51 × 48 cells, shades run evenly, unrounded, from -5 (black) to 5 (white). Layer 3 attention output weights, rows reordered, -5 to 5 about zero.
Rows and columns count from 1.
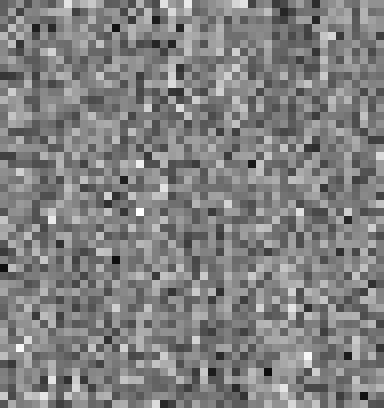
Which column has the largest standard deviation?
22
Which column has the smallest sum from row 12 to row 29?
5
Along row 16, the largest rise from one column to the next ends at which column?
46
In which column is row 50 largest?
6
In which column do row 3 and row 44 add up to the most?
3
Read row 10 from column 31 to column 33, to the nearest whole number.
2 -2 0
